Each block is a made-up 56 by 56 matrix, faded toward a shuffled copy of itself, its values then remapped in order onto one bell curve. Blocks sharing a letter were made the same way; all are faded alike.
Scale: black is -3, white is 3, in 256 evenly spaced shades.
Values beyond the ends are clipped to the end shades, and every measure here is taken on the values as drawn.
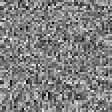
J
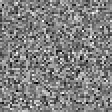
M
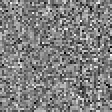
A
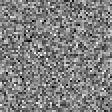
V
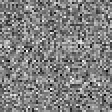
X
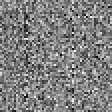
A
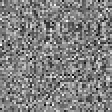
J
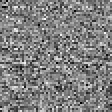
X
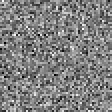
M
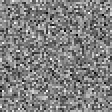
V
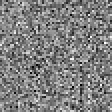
A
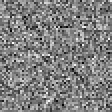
M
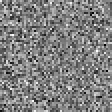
A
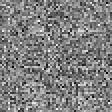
X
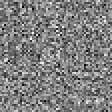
J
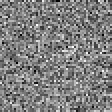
X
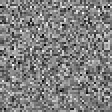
J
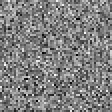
M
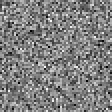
V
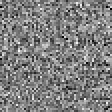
X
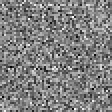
M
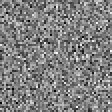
V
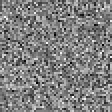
V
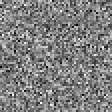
M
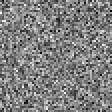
V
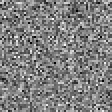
M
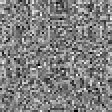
J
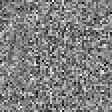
A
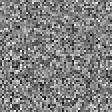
J
